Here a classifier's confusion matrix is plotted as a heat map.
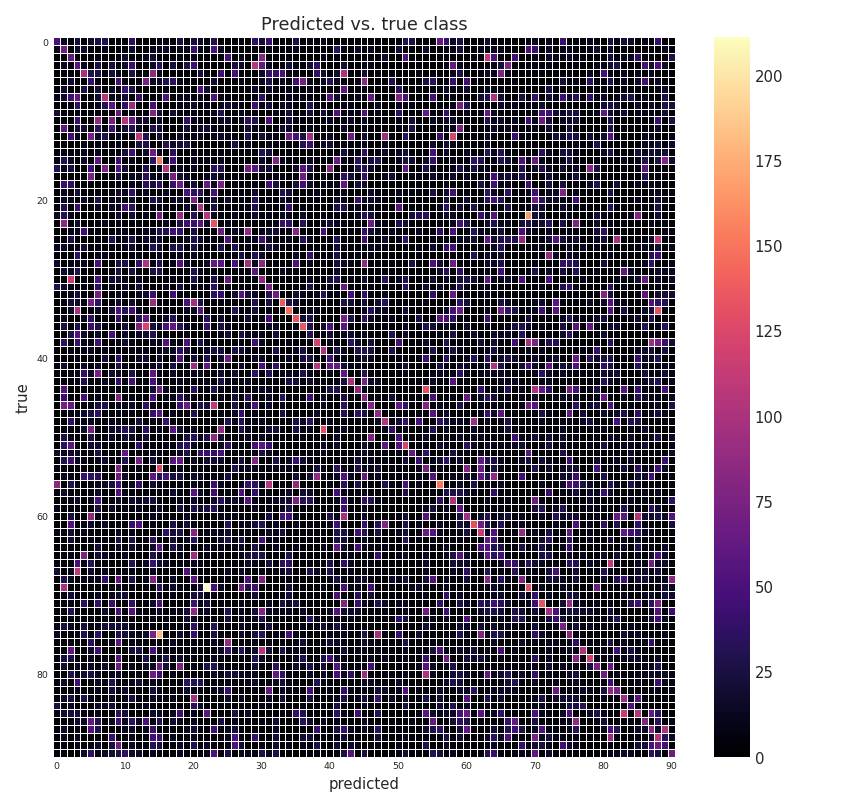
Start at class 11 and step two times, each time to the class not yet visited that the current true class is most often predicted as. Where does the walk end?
42
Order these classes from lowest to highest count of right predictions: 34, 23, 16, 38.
16, 38, 23, 34
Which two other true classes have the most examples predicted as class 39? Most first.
49, 24
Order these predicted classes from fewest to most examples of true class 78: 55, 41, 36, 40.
55, 41, 36, 40
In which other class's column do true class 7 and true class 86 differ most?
64
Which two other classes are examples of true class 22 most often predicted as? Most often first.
69, 18
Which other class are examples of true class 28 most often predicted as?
13
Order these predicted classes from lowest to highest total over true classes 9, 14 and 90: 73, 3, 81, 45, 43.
3, 73, 81, 43, 45
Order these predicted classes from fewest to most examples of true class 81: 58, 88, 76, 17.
17, 76, 58, 88
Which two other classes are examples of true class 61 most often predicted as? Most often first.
48, 62
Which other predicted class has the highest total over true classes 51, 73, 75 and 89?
15
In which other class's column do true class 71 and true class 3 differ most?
29
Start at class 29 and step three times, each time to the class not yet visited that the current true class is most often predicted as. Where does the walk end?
70
